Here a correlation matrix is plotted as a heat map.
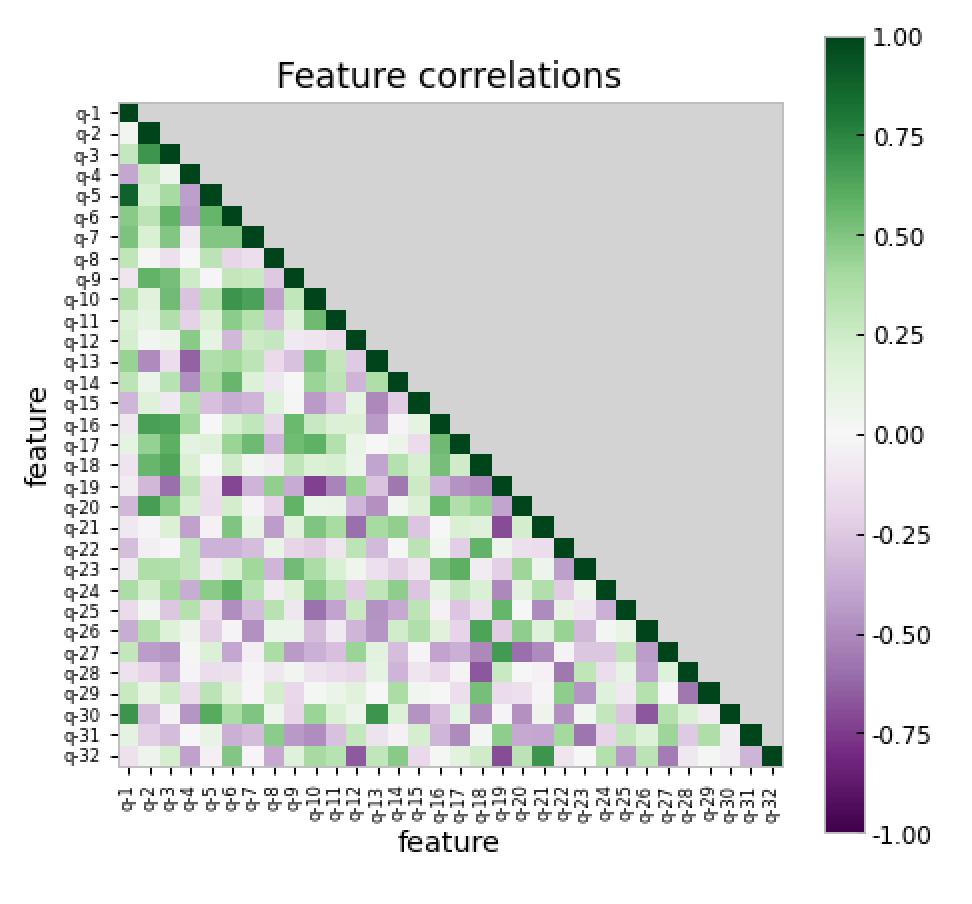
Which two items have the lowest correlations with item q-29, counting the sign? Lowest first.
q-28, q-23
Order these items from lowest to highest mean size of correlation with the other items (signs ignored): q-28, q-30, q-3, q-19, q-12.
q-28, q-12, q-30, q-3, q-19
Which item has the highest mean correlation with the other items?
q-3
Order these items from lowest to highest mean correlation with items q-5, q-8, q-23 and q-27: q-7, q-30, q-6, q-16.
q-16, q-6, q-7, q-30
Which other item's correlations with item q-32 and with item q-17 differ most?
q-12
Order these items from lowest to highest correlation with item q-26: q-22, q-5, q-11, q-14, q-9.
q-5, q-11, q-9, q-14, q-22
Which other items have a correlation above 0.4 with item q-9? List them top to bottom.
q-2, q-3, q-16, q-17, q-20, q-23
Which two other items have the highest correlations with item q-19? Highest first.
q-27, q-25
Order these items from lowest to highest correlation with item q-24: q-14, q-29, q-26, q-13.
q-26, q-29, q-13, q-14
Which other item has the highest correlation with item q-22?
q-18
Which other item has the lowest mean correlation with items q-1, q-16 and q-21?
q-19
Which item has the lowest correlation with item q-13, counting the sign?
q-4
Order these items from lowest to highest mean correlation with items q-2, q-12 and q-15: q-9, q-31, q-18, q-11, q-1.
q-11, q-1, q-31, q-9, q-18
